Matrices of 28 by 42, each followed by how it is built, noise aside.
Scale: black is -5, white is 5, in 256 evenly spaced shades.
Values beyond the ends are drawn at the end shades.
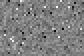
sparse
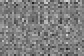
low rank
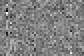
uneven columns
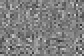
low rank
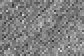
Hankel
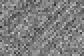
Hankel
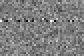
uneven rows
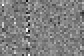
uneven columns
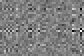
low rank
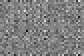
low rank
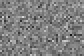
uneven rows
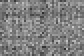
blocks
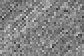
Hankel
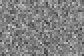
noise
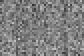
blocks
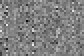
uneven columns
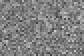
noise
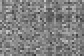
blocks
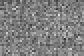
blocks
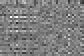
low rank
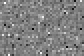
sparse
